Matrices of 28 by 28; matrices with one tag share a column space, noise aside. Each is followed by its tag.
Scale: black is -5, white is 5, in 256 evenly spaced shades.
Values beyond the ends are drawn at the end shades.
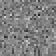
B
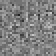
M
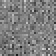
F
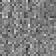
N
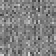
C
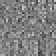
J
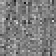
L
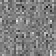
J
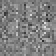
M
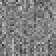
N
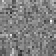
J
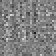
M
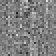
N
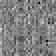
C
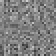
F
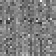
L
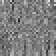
J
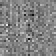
M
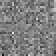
F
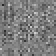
M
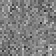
F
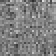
N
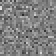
B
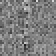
N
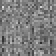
C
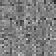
L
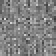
L
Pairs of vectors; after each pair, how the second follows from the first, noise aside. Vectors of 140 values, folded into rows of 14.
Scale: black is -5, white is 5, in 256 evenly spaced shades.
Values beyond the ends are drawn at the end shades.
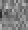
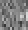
reversed, negated.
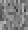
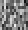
wrapped around, scaled up.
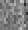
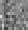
reversed, negated.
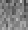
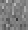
negated, partly zeroed.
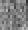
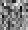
wrapped around, scaled up.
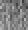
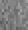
reversed, shrunk.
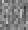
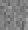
wrapped around, negated, shrunk.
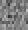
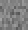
reversed, shrunk.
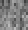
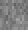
wrapped around, negated, shrunk.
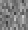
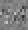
negated, partly zeroed.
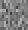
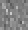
negated, partly zeroed.
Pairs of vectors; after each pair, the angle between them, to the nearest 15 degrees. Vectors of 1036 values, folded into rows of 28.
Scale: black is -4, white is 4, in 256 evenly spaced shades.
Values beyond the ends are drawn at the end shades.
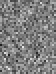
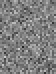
135 degrees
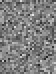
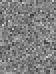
135 degrees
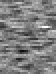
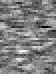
165 degrees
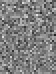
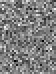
45 degrees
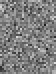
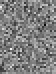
30 degrees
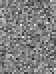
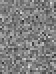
90 degrees
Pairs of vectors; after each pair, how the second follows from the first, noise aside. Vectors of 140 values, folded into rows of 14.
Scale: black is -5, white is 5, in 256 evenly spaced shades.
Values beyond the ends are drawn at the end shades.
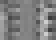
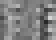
negated.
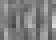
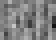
negated.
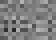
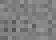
shrunk.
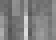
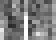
scaled up.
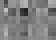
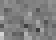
wrapped around, negated, partly zeroed.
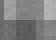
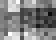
wrapped around, scaled up.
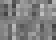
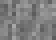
shrunk.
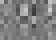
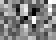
scaled up.
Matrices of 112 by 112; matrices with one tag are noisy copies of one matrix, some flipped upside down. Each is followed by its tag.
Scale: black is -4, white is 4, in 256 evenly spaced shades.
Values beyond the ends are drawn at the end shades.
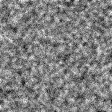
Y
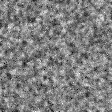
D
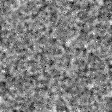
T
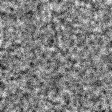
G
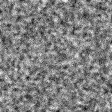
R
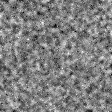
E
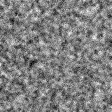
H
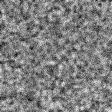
G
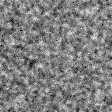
H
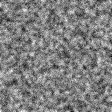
Y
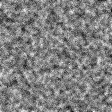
Y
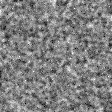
T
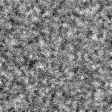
H
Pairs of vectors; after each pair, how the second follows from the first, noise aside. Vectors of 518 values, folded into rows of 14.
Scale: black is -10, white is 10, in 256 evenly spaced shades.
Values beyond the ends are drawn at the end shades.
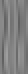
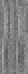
negated.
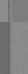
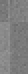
negated, shrunk.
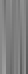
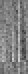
wrapped around, negated, scaled up.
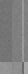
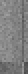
negated.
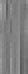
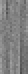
copied.
